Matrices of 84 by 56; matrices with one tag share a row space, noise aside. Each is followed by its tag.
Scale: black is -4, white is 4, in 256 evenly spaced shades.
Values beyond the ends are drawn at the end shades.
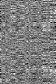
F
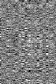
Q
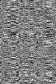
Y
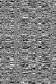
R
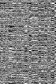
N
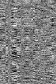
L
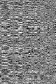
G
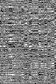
N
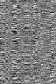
L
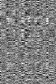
Q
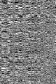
G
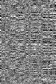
F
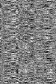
Y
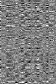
Q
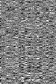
Q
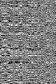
G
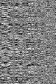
G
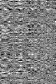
G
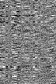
L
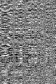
G
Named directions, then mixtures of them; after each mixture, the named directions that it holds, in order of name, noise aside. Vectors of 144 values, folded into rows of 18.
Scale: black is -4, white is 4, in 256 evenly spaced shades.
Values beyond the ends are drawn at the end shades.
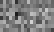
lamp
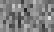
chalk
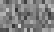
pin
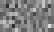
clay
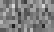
chalk, clay, pin.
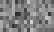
chalk, lamp, pin.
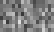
chalk, lamp.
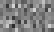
chalk, clay.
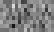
chalk, clay, pin.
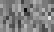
chalk.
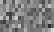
clay, lamp, pin.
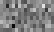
chalk, clay, pin.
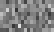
pin.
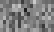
chalk.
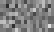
clay.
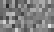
clay, lamp.
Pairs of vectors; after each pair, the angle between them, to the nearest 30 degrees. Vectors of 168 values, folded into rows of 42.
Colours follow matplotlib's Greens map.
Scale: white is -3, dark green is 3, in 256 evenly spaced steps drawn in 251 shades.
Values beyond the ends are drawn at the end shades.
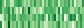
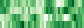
60 degrees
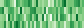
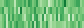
30 degrees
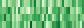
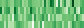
90 degrees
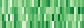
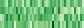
120 degrees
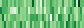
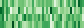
60 degrees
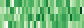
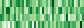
90 degrees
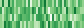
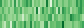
120 degrees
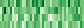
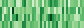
150 degrees
